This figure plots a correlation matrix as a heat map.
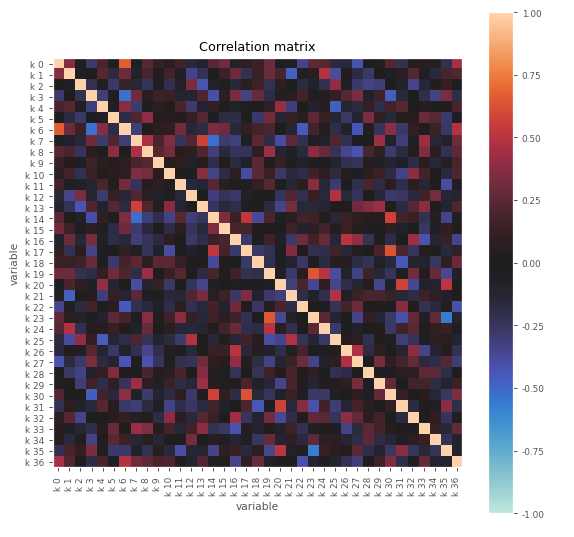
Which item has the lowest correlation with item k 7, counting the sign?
k 14
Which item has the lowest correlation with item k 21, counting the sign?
k 1
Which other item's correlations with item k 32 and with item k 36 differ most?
k 16
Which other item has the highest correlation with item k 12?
k 25
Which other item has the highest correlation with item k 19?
k 23
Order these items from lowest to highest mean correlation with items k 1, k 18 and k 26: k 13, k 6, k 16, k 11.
k 13, k 11, k 6, k 16
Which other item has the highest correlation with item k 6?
k 0
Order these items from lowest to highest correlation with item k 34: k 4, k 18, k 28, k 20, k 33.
k 18, k 20, k 4, k 33, k 28
